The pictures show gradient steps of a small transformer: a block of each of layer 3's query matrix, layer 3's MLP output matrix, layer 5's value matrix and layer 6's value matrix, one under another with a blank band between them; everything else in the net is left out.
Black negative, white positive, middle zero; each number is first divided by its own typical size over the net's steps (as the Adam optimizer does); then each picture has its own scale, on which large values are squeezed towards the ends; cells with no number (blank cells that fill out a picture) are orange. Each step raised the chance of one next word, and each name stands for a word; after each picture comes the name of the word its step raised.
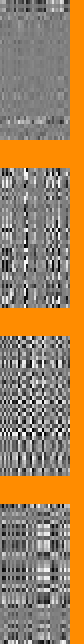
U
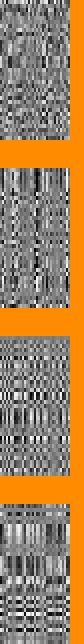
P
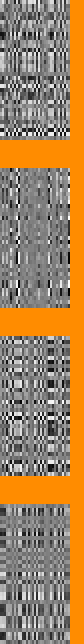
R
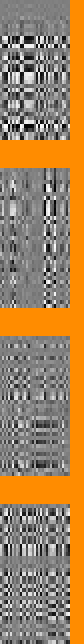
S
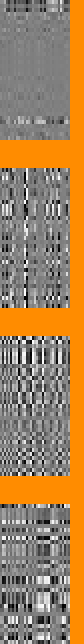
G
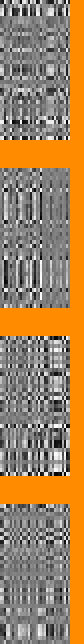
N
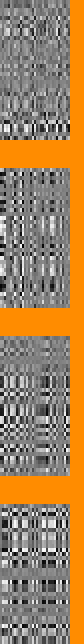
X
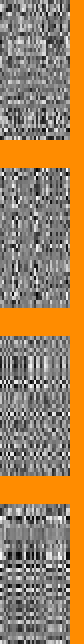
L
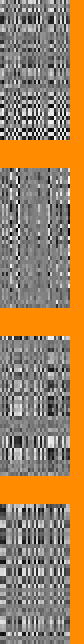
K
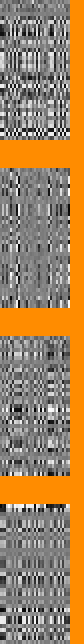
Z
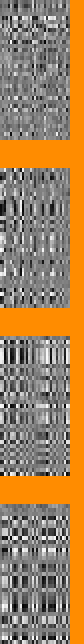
G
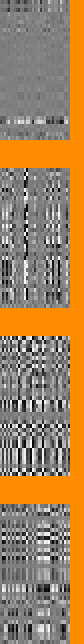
N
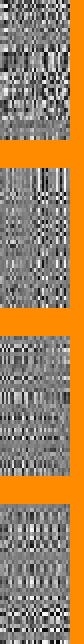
P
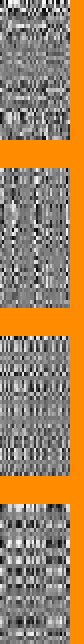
K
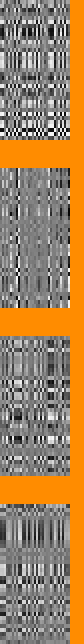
P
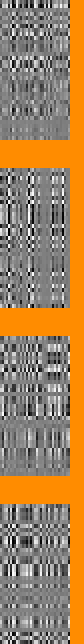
K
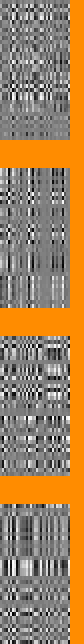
P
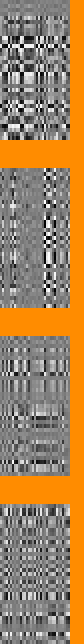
R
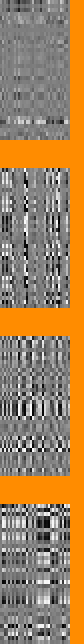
X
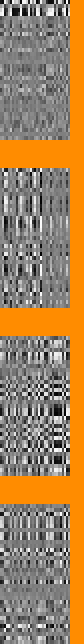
X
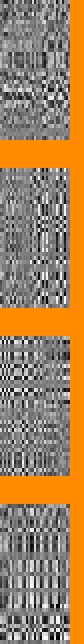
G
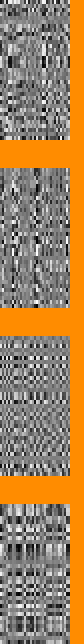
S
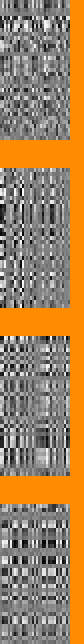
K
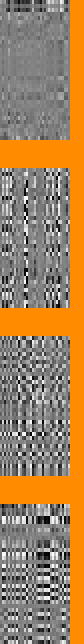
L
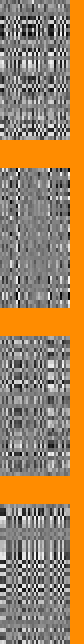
L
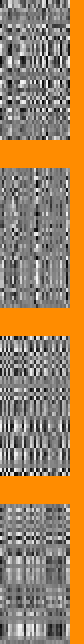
N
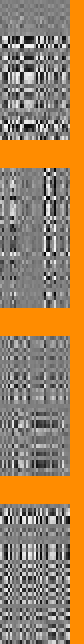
L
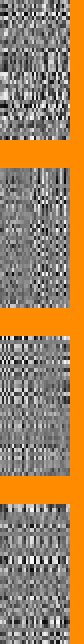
K
